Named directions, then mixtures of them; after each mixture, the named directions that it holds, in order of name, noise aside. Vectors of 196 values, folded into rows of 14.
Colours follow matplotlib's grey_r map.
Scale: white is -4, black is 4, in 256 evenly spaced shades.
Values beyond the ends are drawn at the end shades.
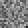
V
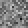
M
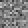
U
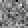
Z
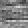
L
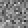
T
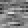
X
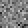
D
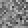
M.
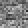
L, X, Z.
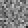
V.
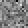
Z.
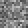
D, L, V.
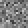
T.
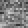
T, X, Z.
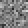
U, X.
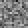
U, Z.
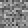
U.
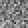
T.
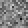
M.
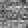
L, M, V.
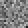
V.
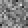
D, M, Z.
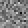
T.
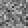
M, T, Z.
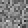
D, T.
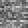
D, L, V.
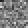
U, V.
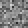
D, M, U.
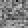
L, U, Z.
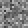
D, M, U.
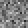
T.
